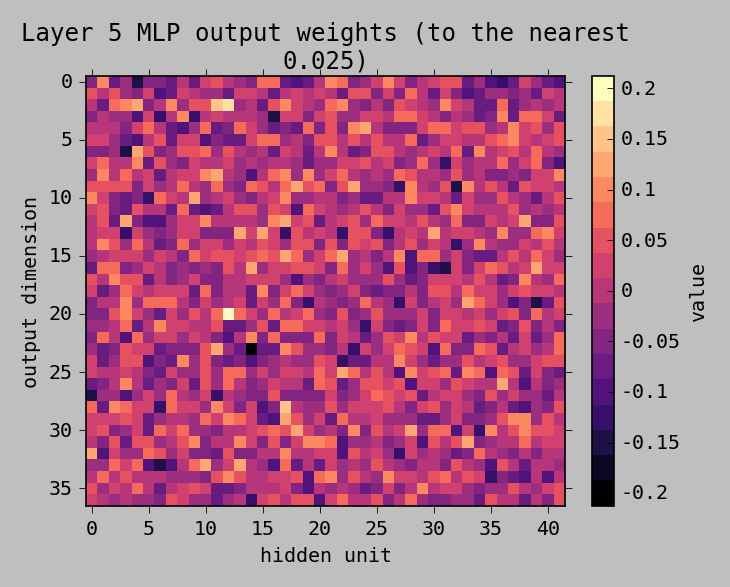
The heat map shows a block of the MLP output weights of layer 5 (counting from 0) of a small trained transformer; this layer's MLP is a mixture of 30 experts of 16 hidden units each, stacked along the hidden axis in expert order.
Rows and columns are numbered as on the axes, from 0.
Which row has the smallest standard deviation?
35
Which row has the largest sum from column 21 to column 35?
25
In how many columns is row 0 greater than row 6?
12
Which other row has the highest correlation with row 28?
2
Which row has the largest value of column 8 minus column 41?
3
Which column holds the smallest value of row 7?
31
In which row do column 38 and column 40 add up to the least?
34
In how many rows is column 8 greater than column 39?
22
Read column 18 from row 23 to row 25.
0.05 -0.025 0.025
